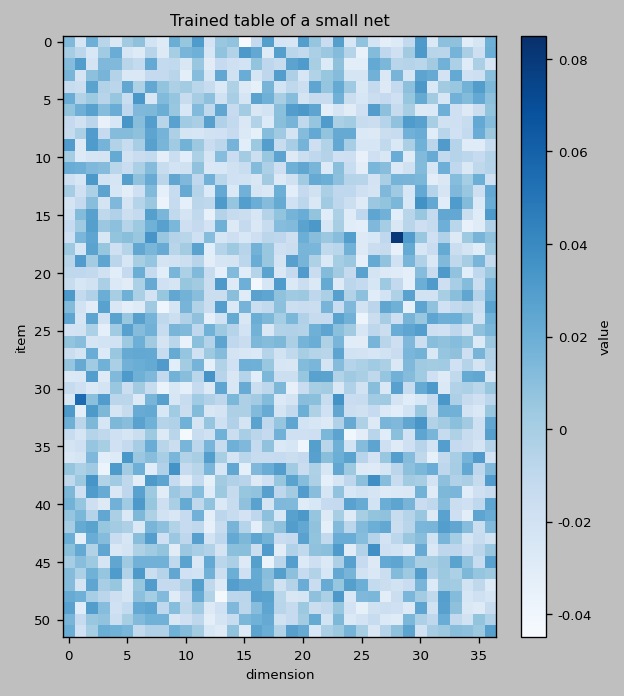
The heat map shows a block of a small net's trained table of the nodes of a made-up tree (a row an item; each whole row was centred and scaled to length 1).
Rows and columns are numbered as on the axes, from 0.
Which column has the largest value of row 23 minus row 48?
13
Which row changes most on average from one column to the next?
0
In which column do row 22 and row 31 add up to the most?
23
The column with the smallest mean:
25
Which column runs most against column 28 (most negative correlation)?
32
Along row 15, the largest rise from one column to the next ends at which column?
36
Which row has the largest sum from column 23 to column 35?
42
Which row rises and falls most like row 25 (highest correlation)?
7
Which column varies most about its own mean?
28
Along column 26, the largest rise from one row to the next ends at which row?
38
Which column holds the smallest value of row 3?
10
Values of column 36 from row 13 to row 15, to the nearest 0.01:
0.02 0.02 0.03
